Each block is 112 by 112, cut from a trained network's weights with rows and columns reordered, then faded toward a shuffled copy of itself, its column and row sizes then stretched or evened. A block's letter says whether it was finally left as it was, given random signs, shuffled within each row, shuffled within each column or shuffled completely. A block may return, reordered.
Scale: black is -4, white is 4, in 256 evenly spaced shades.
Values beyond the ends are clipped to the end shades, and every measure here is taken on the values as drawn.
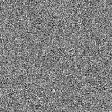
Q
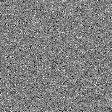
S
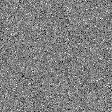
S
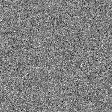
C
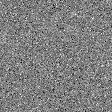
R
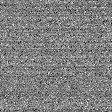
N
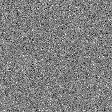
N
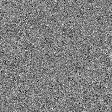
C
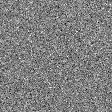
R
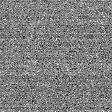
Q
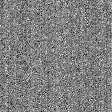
C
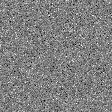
R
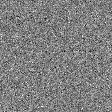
N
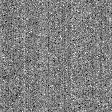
C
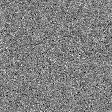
R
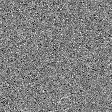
N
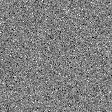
R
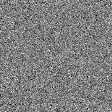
S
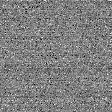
Q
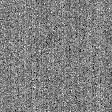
C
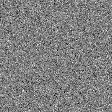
C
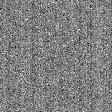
C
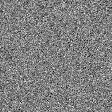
N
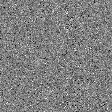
C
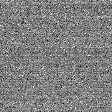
N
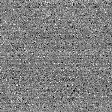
Q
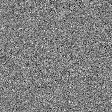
N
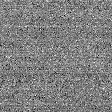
N
